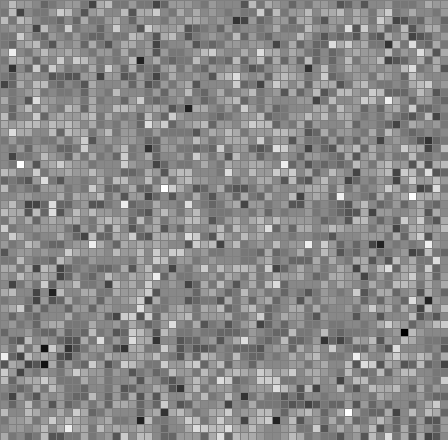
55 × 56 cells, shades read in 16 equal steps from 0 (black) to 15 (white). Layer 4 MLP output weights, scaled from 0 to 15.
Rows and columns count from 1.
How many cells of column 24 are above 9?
13
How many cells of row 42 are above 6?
41
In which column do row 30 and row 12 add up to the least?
11
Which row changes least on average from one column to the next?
1
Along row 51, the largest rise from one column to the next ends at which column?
21
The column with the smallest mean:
20
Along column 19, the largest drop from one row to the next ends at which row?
38
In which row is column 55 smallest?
15
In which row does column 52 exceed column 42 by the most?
25
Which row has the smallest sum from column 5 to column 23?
10
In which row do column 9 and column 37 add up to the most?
54
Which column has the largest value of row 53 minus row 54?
48
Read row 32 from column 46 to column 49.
8 9 6 7
